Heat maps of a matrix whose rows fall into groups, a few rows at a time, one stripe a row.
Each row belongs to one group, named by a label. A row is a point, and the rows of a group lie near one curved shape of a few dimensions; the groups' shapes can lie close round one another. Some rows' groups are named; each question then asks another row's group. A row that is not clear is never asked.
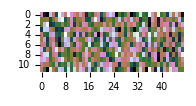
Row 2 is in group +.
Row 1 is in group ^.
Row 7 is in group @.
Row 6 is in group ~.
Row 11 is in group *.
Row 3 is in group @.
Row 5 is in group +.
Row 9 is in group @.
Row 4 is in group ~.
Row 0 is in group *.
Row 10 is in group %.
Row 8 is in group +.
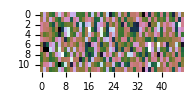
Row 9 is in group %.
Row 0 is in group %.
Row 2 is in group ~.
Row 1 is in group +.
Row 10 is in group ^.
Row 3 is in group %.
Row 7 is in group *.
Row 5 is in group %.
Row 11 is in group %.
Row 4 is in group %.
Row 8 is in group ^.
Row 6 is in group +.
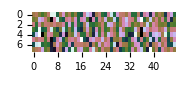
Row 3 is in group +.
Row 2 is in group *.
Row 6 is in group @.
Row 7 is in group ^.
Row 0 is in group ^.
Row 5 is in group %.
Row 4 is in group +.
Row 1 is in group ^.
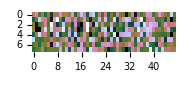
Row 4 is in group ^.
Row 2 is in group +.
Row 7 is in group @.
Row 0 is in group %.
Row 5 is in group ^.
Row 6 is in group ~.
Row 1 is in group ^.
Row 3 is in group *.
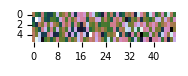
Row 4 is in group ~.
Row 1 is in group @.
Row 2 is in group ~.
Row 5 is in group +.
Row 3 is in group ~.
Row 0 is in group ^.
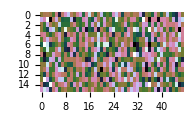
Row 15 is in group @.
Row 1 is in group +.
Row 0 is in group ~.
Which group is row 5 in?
~
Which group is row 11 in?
^
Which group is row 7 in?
~
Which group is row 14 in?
+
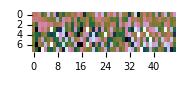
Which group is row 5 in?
@
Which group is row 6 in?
+
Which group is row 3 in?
+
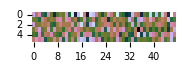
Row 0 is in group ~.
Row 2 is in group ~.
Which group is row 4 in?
~
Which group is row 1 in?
+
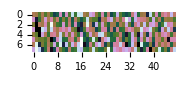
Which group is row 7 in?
+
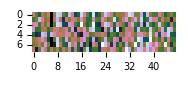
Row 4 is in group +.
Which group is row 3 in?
^
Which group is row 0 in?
~
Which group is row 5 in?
^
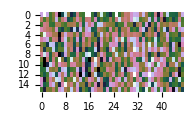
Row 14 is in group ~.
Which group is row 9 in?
+
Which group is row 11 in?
^
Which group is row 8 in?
+
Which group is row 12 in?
~
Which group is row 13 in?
@
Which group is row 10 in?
+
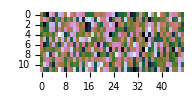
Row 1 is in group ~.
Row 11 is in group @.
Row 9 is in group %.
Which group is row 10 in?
~
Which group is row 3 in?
+
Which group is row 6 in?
~
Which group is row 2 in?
+
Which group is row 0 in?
*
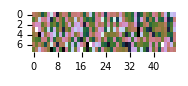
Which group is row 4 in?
*
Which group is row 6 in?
@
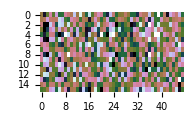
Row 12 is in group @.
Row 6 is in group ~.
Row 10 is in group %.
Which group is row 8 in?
*
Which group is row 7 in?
~
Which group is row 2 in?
*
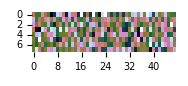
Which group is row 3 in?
*
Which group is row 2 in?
~
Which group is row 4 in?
^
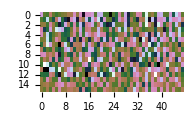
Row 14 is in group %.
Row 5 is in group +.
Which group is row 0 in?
^
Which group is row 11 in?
*
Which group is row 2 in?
^
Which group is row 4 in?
~
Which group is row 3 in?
@
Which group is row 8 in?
^
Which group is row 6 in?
^
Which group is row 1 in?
~
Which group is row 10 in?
@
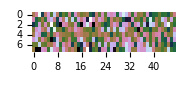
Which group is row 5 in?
+
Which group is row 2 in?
~
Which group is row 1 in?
@
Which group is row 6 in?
^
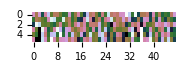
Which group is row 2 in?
@
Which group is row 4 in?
*
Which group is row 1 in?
^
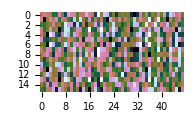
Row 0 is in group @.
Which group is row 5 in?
^
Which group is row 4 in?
+
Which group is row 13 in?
~
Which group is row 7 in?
@
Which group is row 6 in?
+
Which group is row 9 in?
@
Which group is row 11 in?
*
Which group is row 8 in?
~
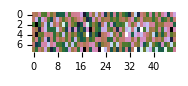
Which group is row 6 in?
@
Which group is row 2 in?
*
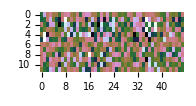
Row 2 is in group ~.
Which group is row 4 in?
*
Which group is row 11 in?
+
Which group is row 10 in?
~
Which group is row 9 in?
*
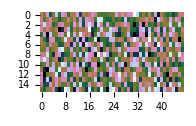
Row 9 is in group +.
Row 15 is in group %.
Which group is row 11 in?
*
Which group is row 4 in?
*
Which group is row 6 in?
^
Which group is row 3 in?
%
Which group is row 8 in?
~
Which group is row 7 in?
^
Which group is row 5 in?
~
